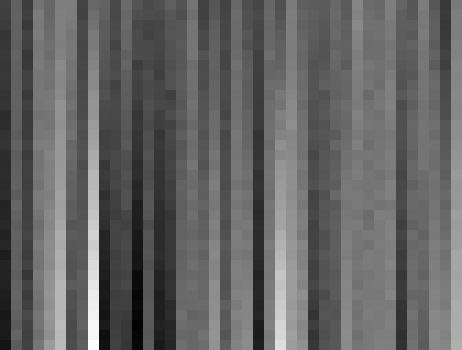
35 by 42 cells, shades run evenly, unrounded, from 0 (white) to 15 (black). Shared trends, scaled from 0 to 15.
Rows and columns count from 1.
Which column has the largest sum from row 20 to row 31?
13
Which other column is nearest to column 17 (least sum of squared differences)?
38
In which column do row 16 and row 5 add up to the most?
1
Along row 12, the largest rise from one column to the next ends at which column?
10
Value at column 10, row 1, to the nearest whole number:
9
